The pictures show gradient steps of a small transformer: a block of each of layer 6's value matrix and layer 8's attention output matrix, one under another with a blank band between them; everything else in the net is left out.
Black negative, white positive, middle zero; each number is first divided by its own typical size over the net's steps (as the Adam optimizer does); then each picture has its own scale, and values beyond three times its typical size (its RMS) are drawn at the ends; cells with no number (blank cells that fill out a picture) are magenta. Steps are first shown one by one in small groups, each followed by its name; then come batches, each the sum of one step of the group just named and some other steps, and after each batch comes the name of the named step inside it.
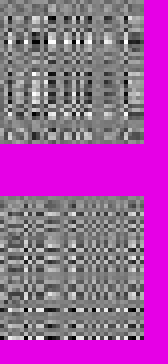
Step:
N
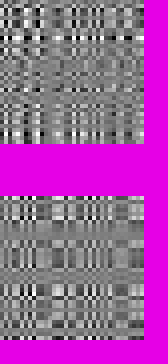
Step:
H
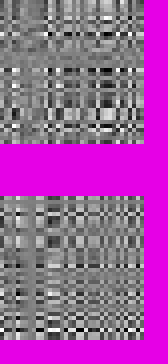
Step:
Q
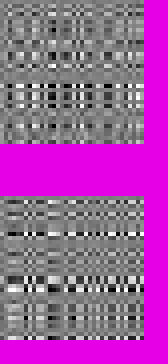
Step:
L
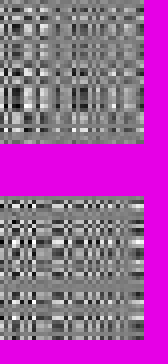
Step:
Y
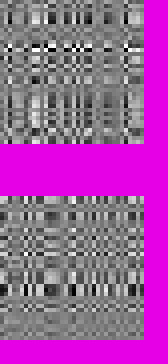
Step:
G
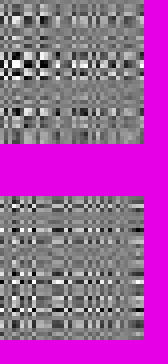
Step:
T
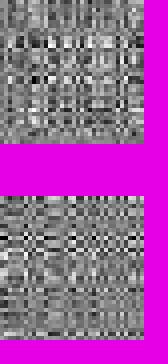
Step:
G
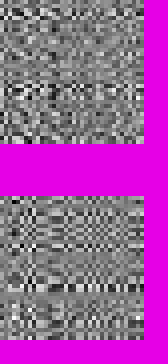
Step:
L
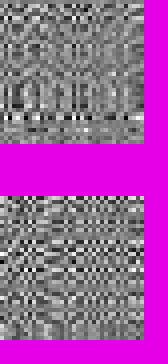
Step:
Y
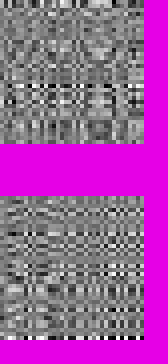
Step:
L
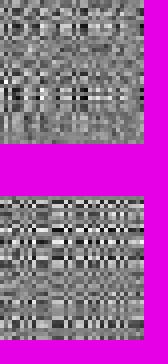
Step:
Y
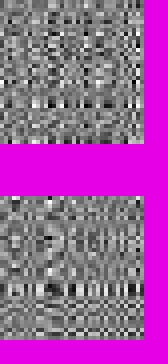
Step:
G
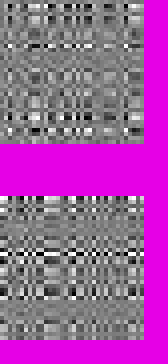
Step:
G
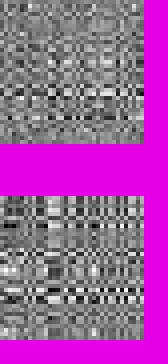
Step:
L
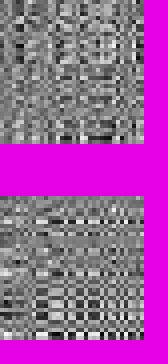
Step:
Q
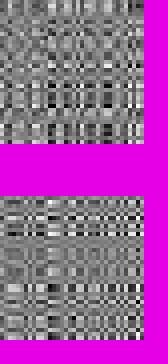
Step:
L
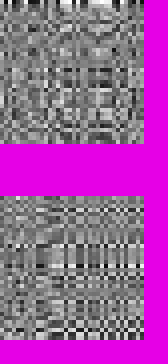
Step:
Q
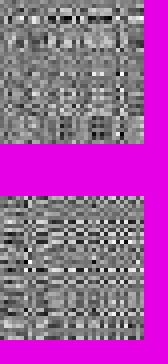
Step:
N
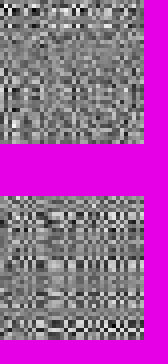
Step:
Q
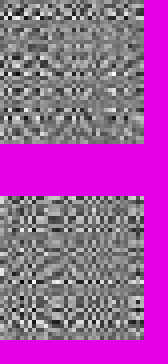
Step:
T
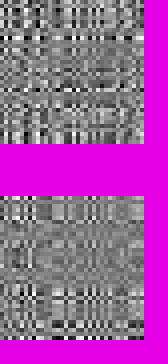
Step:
H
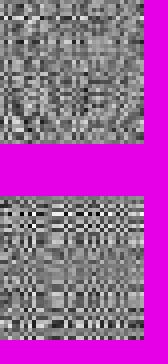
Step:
N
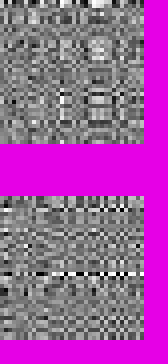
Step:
G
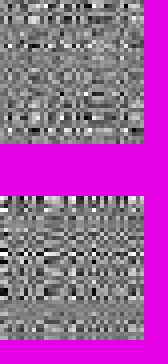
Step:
G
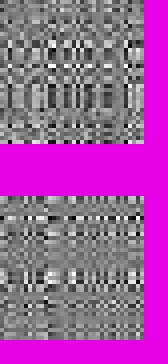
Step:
G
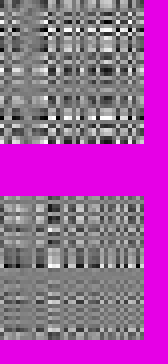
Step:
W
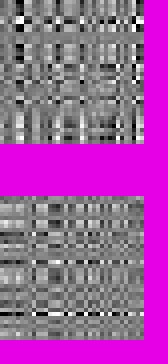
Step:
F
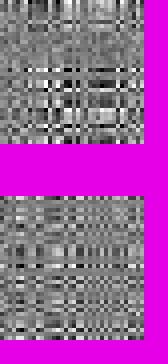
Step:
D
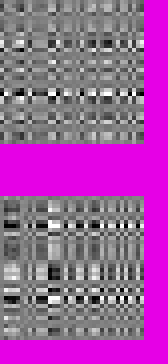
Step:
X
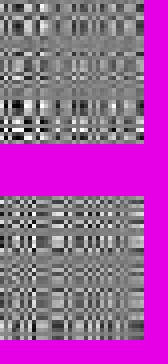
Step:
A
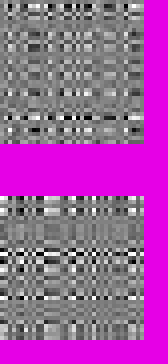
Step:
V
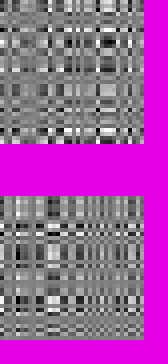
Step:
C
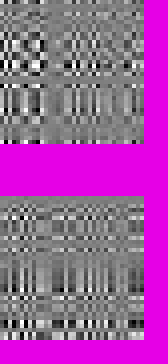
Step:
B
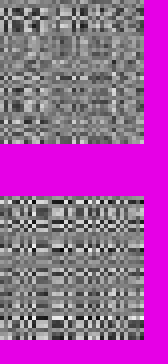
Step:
A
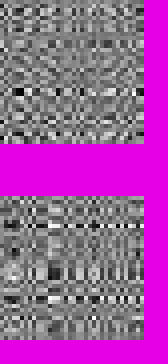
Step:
X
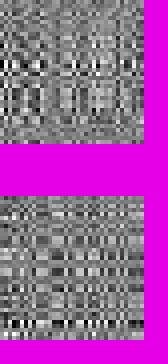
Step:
B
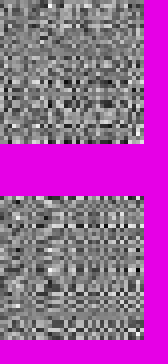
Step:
D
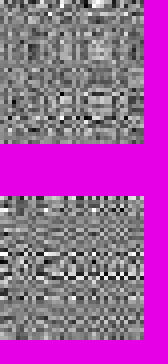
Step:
V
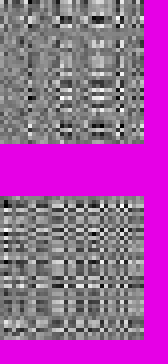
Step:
D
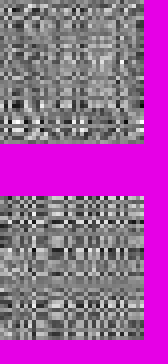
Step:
A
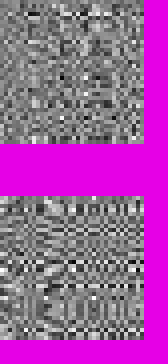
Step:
V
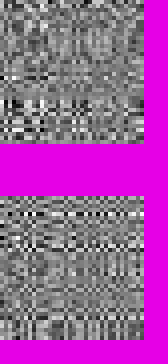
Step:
A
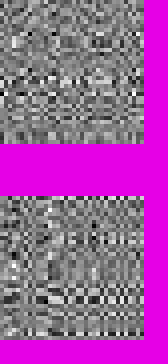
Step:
X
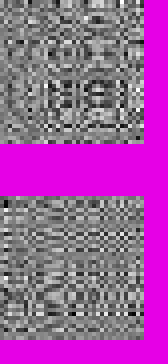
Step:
D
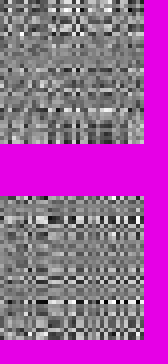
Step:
D
